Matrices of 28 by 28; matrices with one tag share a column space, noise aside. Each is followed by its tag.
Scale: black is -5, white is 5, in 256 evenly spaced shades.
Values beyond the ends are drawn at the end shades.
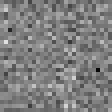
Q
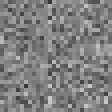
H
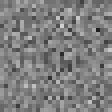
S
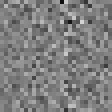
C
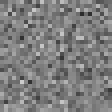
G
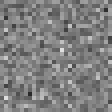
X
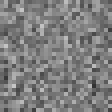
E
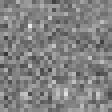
X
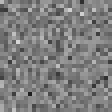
G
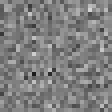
Q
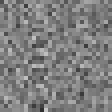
X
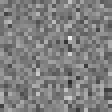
X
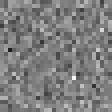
S
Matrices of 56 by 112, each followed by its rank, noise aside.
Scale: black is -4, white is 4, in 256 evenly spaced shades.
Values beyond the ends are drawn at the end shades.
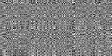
six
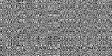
six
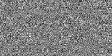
twelve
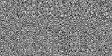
twelve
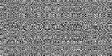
six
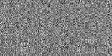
twelve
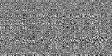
eight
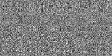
twelve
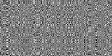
six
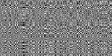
four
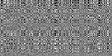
three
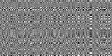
three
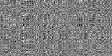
six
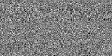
twelve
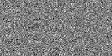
twelve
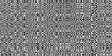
three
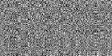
eight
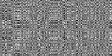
four
